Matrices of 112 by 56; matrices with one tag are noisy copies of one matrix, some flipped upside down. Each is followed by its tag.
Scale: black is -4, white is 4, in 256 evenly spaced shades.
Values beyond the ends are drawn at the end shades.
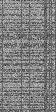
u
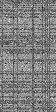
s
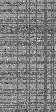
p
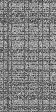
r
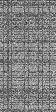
r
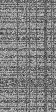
p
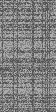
s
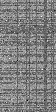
p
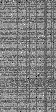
p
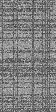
s
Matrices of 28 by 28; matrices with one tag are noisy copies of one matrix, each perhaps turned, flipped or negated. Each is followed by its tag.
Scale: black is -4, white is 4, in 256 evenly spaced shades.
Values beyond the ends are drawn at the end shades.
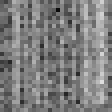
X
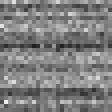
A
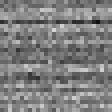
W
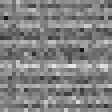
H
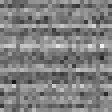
H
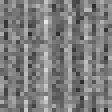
H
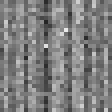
H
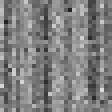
A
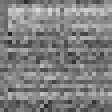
X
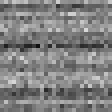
A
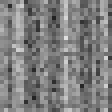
A
